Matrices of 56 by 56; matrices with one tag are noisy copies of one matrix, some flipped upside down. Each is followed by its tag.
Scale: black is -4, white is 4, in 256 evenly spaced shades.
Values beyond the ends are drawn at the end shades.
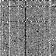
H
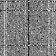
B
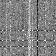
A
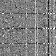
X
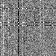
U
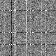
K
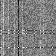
U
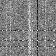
A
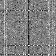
B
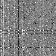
U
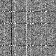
K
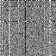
H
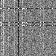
U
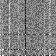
H
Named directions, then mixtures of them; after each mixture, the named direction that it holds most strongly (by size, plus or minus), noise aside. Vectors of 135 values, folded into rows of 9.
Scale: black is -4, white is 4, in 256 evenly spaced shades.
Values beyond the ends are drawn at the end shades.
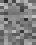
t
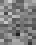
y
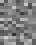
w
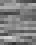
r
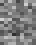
w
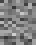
w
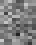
y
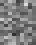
w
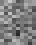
y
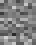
w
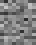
t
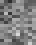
y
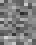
w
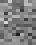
y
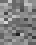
y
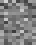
t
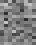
t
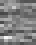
r
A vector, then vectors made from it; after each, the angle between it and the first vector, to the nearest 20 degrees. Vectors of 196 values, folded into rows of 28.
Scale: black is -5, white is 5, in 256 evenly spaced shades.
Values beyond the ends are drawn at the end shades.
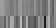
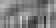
40 degrees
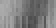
60 degrees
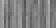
60 degrees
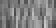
120 degrees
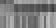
60 degrees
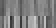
140 degrees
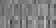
140 degrees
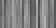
100 degrees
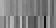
20 degrees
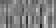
120 degrees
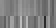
20 degrees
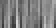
120 degrees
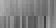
40 degrees
